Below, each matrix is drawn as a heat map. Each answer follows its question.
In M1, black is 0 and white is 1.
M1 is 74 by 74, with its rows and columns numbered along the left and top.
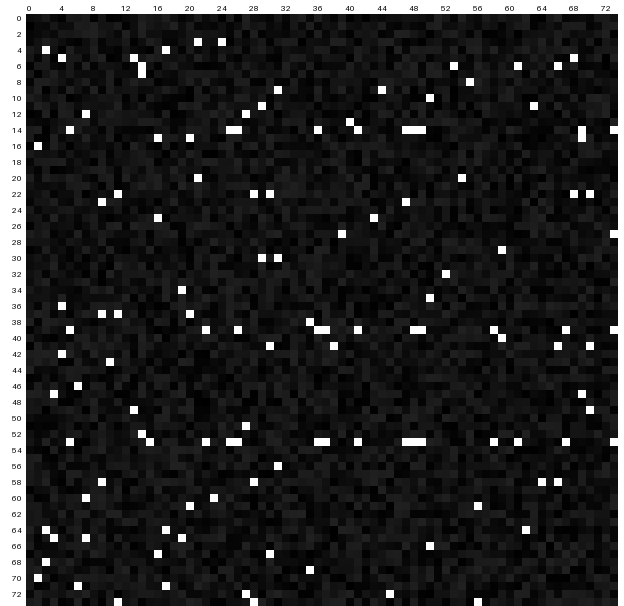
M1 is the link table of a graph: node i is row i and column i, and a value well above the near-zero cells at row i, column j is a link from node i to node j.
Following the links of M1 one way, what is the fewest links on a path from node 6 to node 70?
3
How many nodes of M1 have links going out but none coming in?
11
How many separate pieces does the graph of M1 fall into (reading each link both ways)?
6
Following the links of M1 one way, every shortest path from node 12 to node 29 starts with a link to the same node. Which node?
node 27
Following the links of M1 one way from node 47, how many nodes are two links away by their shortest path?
3
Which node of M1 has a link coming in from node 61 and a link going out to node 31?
node 56
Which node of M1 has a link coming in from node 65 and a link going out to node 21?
node 3
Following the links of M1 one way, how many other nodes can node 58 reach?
10
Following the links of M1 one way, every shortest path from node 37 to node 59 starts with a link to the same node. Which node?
node 11
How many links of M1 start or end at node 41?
7
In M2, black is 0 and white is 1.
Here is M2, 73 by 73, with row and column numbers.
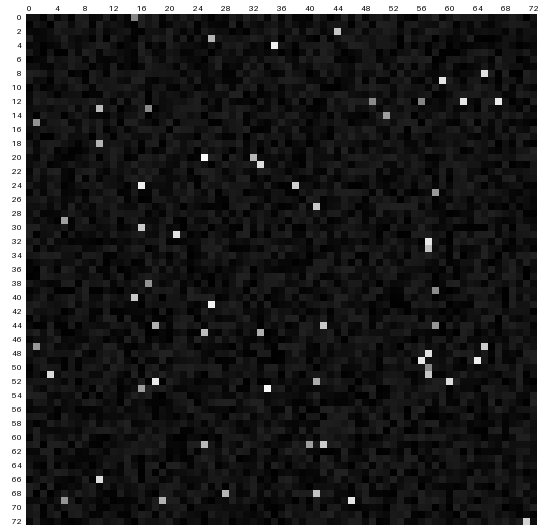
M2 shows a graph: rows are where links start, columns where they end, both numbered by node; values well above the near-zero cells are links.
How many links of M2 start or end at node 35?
1
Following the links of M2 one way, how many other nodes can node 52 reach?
5
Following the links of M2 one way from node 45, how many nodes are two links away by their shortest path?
2
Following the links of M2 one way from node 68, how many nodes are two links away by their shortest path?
1
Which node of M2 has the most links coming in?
node 57
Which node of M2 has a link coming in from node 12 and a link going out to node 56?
node 49
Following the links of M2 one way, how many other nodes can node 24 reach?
3
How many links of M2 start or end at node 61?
3
